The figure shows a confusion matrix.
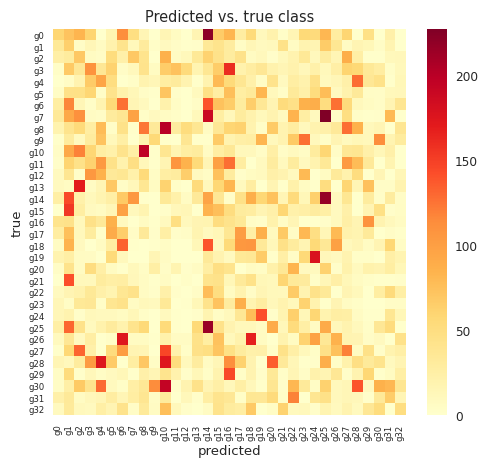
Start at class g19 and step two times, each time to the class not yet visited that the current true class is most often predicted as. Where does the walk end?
g18
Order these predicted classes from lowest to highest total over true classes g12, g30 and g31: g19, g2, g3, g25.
g19, g2, g25, g3
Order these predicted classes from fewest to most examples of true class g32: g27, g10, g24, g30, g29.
g24, g27, g29, g30, g10
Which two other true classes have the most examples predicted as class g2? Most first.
g13, g27
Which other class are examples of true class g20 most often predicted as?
g22
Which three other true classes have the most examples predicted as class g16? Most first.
g3, g29, g11
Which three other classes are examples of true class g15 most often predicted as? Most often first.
g1, g6, g14
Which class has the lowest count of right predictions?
g20
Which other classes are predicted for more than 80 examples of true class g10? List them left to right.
g1, g2, g8
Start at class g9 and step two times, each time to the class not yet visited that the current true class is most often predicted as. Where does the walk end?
g17
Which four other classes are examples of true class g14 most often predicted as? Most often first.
g25, g1, g7, g18
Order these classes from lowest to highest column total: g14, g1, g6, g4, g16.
g4, g6, g16, g14, g1
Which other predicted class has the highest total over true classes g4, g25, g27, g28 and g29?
g10
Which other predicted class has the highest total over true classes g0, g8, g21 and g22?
g14
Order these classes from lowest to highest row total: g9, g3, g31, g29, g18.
g29, g31, g9, g18, g3
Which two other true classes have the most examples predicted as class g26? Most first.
g6, g18
